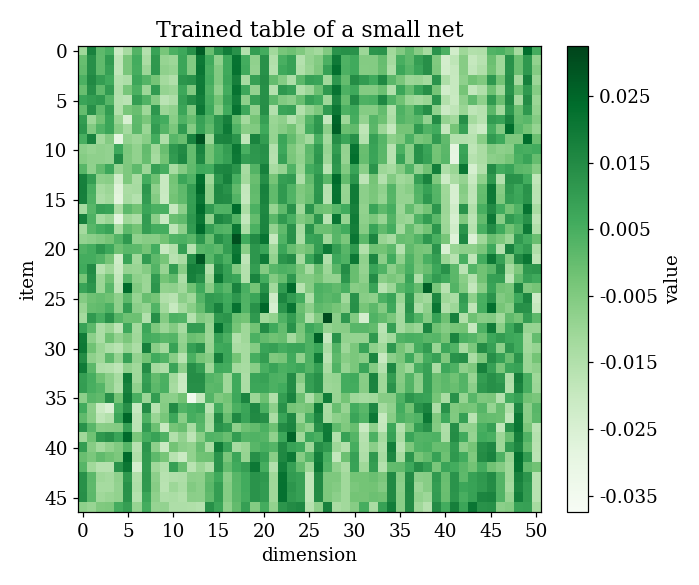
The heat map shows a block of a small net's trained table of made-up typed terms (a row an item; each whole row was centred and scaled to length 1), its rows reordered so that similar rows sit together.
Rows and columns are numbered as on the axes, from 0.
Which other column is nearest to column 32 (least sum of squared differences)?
19
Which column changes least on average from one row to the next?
16
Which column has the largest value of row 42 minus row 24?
4
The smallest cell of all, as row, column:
35, 12
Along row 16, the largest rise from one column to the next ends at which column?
42
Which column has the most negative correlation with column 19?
47
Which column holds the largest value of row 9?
13
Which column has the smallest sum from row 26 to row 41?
33
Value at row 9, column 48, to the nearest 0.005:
-0.005
